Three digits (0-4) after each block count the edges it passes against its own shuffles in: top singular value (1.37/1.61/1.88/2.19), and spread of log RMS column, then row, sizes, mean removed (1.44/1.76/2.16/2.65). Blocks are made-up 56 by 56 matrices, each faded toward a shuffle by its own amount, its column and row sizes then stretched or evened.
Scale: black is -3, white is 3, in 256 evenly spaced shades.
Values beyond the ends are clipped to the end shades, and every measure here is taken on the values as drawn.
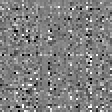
0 4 3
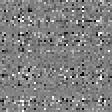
0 3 4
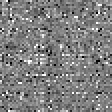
2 2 3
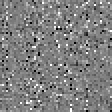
0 3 0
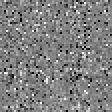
0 2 0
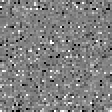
0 0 3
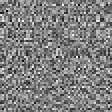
4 0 2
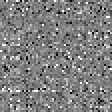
2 0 2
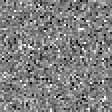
0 0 1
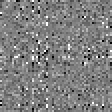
2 3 2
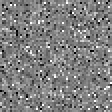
2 1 0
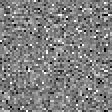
2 0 0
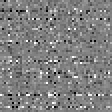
1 2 4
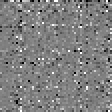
2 3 2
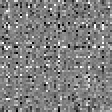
3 4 2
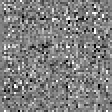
2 3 2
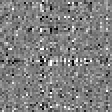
3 3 3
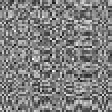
4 0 0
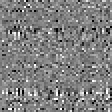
3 2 4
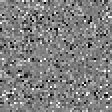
1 0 2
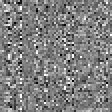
3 4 0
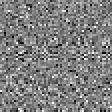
4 0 2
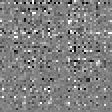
0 3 4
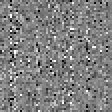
0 4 0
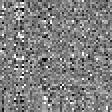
3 3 0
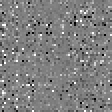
0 2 2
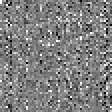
1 4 0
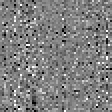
0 4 0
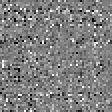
1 2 3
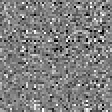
3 3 3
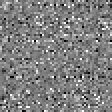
2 0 3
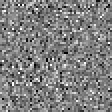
1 0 1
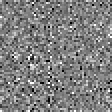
3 2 0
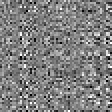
4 4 3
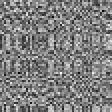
4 0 1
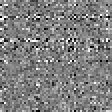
3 2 4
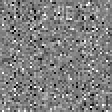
2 3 0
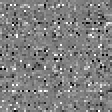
1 2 3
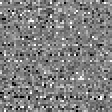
2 0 4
